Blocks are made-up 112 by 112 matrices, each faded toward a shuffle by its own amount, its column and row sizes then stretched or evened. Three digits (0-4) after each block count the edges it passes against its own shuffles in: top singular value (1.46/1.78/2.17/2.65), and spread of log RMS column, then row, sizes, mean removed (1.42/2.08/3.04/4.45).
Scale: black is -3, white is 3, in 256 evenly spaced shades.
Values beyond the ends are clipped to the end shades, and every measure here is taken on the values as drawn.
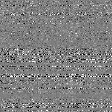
2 1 4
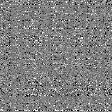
1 2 3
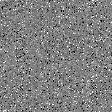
0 2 0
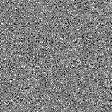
3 0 1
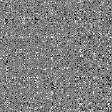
1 3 2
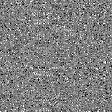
3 0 1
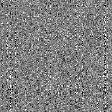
1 3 1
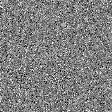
0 1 0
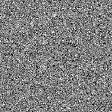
1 0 1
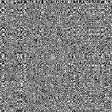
4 2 2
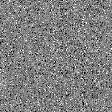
2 1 0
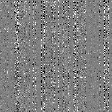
2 4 1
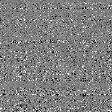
1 2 3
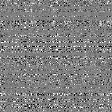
3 2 4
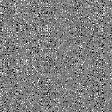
3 2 0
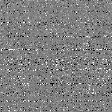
0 2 3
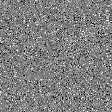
2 0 1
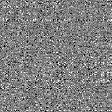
3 1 2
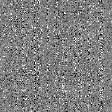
1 3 1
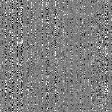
2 4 1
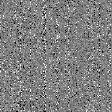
2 3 0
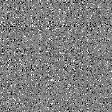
1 2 2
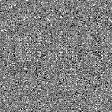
3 1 1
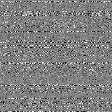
3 0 4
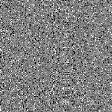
2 2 0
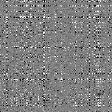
4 3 3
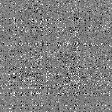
1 2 3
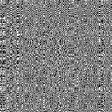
4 3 0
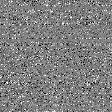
1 0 3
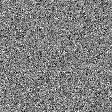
0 0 1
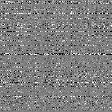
2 2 4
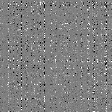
1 3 2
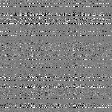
3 2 4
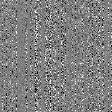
0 4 0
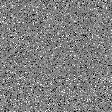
1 0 1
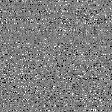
2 0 3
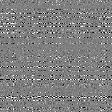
4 2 4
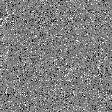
1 1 1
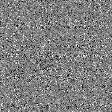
0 1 2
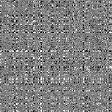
4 3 3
